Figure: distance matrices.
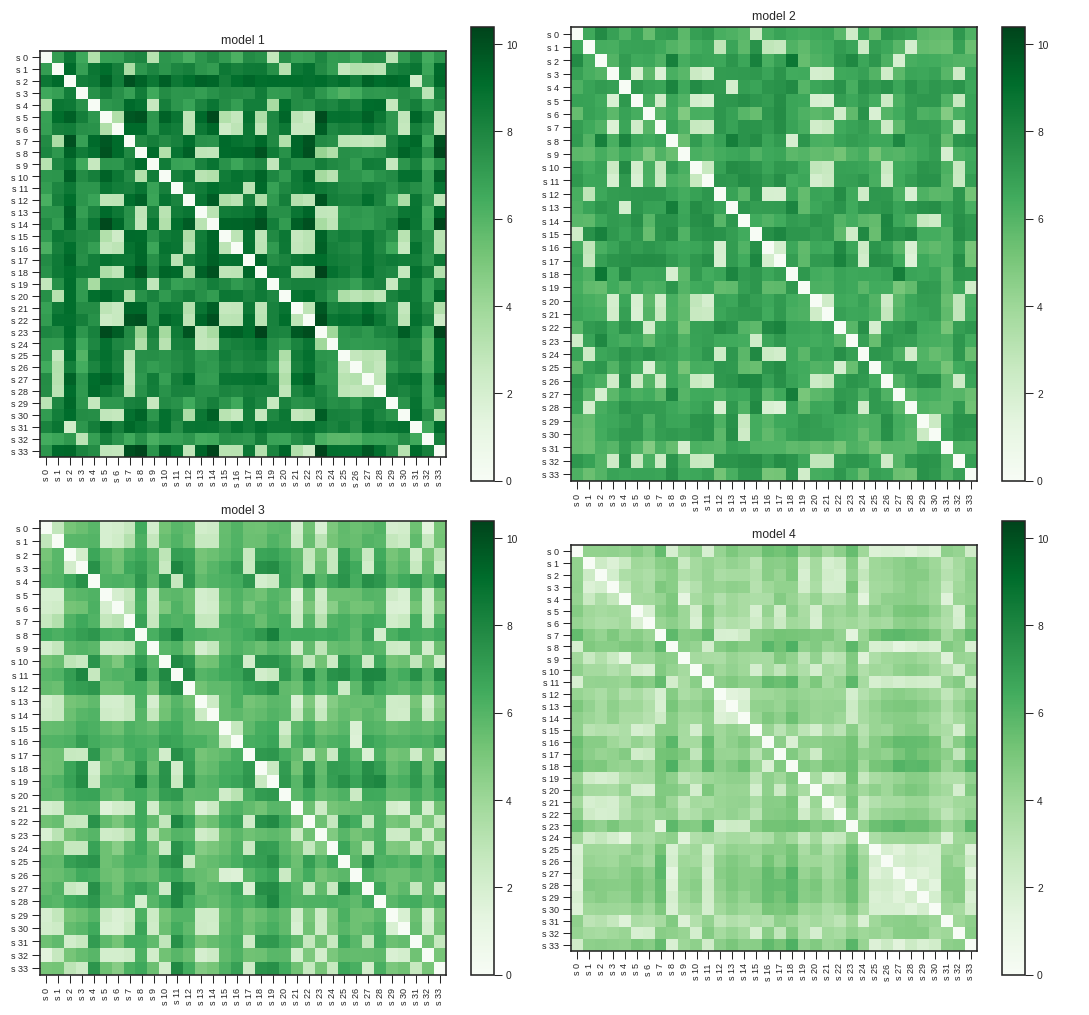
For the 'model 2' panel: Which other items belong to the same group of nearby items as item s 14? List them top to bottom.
s 29, s 30
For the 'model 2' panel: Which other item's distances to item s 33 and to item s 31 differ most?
s 9
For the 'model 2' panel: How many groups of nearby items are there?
10
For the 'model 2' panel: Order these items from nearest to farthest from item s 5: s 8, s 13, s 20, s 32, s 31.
s 20, s 32, s 31, s 8, s 13
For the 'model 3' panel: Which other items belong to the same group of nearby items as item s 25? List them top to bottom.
s 12
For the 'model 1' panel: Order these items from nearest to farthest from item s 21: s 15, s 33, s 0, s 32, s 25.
s 15, s 33, s 0, s 32, s 25
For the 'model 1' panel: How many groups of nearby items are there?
7
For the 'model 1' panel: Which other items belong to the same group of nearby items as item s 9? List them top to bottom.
s 0, s 4, s 19, s 29
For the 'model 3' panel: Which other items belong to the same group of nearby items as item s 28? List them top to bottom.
s 8
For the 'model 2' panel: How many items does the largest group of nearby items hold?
9
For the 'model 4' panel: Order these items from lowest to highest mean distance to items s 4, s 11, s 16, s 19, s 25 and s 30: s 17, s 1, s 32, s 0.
s 0, s 1, s 32, s 17
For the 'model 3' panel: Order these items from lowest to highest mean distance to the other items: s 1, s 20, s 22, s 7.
s 1, s 7, s 22, s 20
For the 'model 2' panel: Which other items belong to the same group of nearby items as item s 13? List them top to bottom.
s 4
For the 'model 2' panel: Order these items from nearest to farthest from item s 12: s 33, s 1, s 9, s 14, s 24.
s 24, s 1, s 33, s 14, s 9
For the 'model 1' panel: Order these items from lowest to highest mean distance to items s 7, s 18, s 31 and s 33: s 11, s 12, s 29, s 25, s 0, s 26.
s 12, s 26, s 25, s 0, s 29, s 11
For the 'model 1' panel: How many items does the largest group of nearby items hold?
10
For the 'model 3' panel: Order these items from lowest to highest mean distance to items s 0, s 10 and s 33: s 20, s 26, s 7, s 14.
s 14, s 7, s 26, s 20
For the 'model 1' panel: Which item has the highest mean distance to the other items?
s 2
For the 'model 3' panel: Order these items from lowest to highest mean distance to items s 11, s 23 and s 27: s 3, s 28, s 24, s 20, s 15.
s 24, s 3, s 15, s 20, s 28
